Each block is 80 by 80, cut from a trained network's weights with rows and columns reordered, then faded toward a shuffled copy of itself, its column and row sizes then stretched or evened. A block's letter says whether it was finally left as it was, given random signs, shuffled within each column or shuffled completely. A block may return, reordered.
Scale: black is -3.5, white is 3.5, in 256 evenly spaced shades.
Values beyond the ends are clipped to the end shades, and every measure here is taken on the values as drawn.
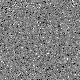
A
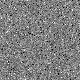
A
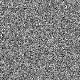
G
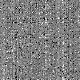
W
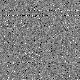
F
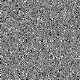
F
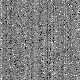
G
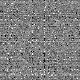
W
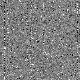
G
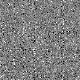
F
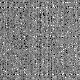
W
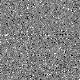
F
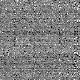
W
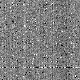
W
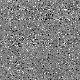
F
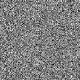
W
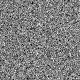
A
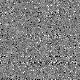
F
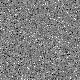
A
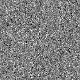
G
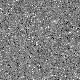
A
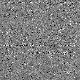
F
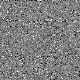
F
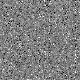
G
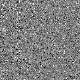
G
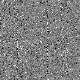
G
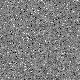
A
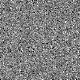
F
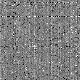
W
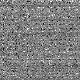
W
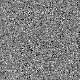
F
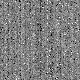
G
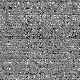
W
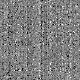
W
